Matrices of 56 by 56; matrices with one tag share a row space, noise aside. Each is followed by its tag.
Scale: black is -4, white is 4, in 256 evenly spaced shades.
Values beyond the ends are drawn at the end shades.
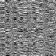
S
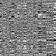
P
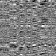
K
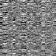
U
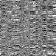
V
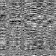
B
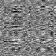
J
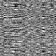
J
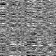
B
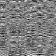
B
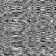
J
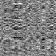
J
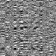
S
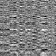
K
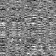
B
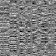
K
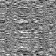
S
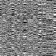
P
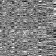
P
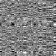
P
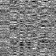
K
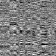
K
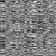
B
